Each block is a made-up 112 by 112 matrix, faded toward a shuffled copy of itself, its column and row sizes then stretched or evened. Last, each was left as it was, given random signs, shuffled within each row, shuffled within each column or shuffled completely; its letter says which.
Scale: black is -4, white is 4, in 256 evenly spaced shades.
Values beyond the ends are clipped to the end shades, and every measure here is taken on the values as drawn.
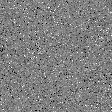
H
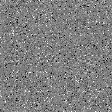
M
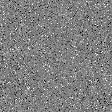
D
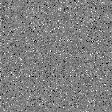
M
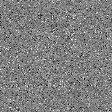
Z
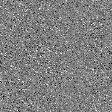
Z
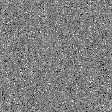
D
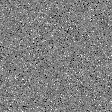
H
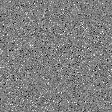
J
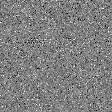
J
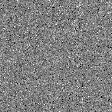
D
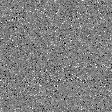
J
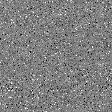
J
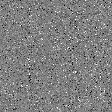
D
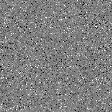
M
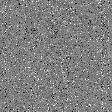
D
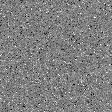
H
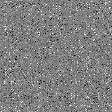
M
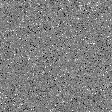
H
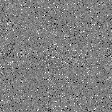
Z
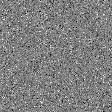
D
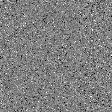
D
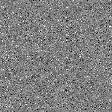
M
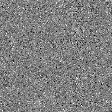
Z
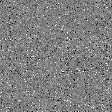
M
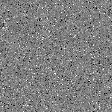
D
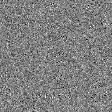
Z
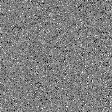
D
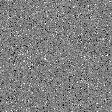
D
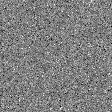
H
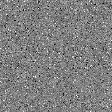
M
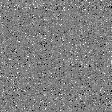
M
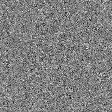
D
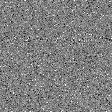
J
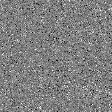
Z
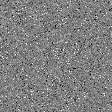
D
